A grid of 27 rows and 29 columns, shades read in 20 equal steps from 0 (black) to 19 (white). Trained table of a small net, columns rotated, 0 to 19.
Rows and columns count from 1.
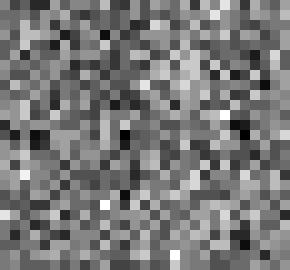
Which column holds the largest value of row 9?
15
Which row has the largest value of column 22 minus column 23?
7
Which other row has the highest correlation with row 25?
14
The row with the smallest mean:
5
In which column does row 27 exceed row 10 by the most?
11
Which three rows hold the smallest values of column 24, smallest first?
13, 8, 24
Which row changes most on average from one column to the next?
17
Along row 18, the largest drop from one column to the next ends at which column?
21
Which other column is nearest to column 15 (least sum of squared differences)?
18
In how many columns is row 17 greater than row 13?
13
